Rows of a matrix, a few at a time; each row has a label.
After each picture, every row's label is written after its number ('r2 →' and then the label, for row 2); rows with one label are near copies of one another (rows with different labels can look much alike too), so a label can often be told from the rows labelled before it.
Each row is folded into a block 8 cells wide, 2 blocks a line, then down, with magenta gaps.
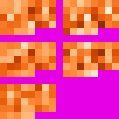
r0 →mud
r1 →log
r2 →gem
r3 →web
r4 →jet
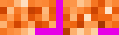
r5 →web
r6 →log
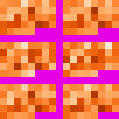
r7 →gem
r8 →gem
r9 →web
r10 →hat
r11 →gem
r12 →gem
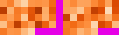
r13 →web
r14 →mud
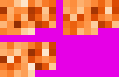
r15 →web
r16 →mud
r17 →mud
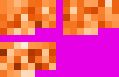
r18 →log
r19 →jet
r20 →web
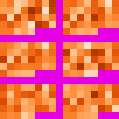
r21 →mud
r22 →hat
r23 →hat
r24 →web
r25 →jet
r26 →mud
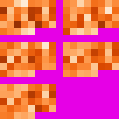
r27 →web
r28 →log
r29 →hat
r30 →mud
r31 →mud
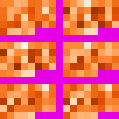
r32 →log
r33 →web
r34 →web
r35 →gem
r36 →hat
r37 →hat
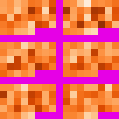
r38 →mud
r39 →web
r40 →gem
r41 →gem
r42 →web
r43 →jet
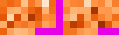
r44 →hat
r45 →gem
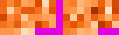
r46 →jet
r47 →mud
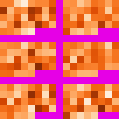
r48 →web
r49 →log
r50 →gem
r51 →hat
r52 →mud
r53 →log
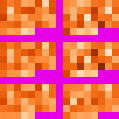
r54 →jet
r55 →log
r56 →jet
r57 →log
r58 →jet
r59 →hat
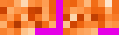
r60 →web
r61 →hat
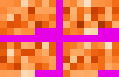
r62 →gem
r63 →web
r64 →jet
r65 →hat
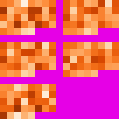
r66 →web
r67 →jet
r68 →jet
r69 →hat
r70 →log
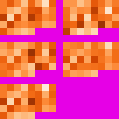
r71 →hat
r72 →log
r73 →mud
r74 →hat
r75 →hat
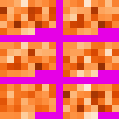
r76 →web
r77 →gem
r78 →gem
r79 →log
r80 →jet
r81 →web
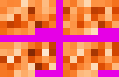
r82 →gem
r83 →web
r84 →mud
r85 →mud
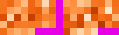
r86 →hat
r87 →log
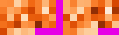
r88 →log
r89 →mud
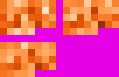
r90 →log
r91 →gem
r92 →gem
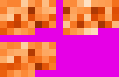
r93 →gem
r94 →web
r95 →gem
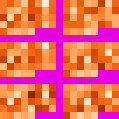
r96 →hat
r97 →jet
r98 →hat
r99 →log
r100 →mud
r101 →log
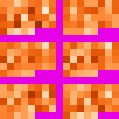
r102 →log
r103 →jet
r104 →hat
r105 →hat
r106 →mud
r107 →log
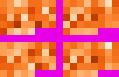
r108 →log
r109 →hat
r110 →mud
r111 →hat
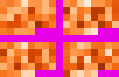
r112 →gem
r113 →web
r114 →web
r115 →log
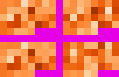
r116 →gem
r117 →mud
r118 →gem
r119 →jet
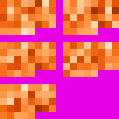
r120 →jet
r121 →mud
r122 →gem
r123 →hat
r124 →gem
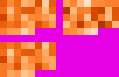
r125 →jet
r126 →web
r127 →jet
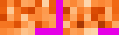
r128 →jet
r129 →web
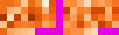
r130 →hat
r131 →web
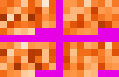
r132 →hat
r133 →gem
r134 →web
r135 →jet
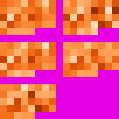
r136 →hat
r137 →mud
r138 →hat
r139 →gem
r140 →gem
